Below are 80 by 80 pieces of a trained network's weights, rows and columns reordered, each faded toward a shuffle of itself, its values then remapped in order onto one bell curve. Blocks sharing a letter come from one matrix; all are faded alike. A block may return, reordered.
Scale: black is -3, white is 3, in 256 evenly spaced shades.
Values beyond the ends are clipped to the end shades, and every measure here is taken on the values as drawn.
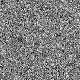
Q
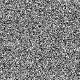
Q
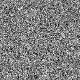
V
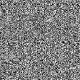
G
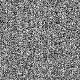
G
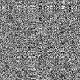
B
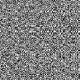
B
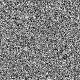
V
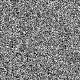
Q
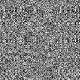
B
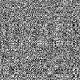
B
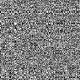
B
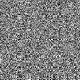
B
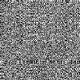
B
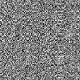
B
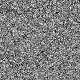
V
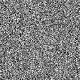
Q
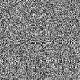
B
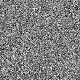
Q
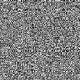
B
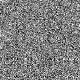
G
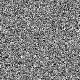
V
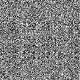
G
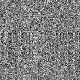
G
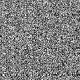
G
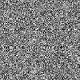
B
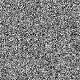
G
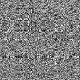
B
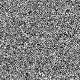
V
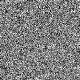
V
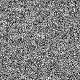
Q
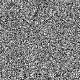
G
